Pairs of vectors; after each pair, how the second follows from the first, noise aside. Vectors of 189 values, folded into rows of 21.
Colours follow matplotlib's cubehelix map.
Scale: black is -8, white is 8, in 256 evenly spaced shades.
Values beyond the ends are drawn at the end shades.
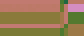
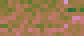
negated, partly zeroed.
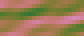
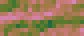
reversed.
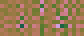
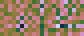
scaled up.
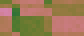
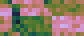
scaled up.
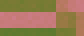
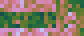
negated, scaled up.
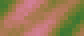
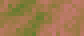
wrapped around, shrunk.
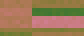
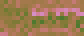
negated, partly zeroed.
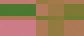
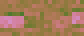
wrapped around, negated, partly zeroed.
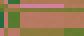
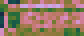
scaled up.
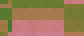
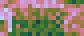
negated, scaled up.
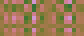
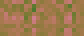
shrunk.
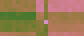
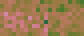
negated, partly zeroed.
